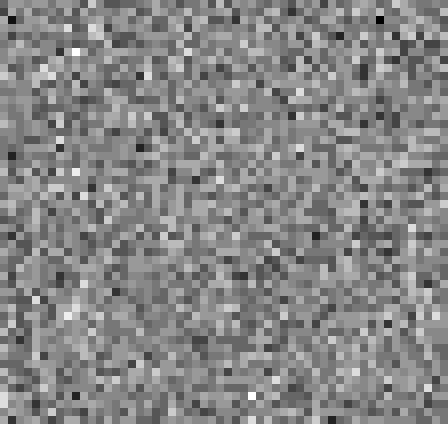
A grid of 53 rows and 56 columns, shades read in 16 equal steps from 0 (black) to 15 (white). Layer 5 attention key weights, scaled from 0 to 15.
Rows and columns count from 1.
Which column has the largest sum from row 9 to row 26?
23
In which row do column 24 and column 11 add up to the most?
7
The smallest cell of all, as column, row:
48, 3
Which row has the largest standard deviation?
5
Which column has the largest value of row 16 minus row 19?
8
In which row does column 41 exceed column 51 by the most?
6
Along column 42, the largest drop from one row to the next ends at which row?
53
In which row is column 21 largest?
30
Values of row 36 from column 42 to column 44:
9 7 9
